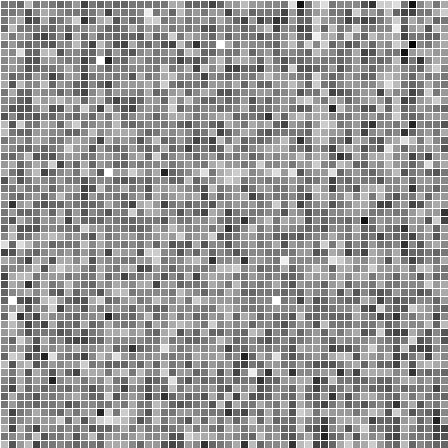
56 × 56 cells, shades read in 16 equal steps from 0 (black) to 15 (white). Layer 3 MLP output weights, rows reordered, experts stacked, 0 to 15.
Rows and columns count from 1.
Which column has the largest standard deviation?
50
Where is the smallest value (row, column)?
6, 52
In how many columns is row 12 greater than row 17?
20
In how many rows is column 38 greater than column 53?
27
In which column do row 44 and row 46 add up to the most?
21
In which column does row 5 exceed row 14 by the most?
42
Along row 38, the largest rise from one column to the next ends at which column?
2
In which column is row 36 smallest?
4
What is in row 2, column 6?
10
